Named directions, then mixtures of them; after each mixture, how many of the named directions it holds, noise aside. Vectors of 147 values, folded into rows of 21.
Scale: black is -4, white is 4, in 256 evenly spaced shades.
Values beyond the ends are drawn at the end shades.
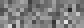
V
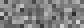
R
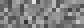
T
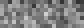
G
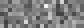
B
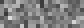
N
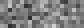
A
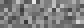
one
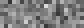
three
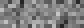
four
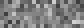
four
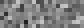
two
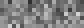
three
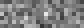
two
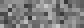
two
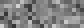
four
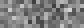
three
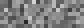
one
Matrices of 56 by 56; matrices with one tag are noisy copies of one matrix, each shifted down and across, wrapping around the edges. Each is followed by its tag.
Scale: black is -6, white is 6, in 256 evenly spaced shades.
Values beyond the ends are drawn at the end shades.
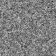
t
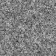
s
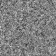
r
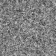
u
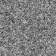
u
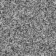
s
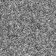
u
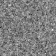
r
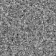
r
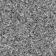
u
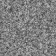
r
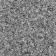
u
